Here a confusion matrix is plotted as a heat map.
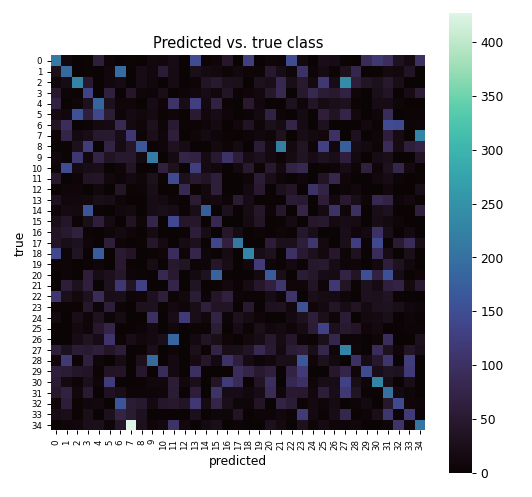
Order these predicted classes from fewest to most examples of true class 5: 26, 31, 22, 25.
22, 26, 25, 31
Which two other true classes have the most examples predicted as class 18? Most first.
0, 29
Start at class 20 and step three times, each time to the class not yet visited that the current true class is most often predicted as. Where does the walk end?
26
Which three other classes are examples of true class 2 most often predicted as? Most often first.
27, 25, 21
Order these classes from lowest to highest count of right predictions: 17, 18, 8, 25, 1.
25, 8, 1, 17, 18
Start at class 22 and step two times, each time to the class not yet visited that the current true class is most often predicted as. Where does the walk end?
13
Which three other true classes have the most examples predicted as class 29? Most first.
20, 0, 10
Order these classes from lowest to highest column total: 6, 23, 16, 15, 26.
16, 26, 6, 15, 23
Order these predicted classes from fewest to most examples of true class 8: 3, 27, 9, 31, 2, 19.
9, 2, 19, 31, 3, 27
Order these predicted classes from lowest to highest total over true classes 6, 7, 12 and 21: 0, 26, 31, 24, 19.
0, 19, 24, 26, 31
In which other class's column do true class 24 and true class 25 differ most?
12
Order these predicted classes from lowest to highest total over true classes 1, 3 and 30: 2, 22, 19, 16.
2, 19, 22, 16
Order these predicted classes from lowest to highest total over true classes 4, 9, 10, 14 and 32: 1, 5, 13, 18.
5, 18, 1, 13
